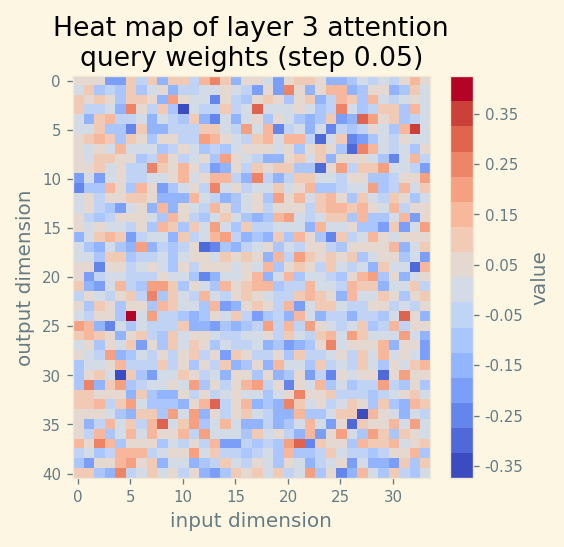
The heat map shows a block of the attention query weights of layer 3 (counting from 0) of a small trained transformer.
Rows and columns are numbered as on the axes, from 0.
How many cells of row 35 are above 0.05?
11
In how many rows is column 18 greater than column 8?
17
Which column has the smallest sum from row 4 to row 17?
26
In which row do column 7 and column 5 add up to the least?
5
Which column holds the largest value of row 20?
28
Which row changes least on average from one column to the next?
32
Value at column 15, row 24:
0.1
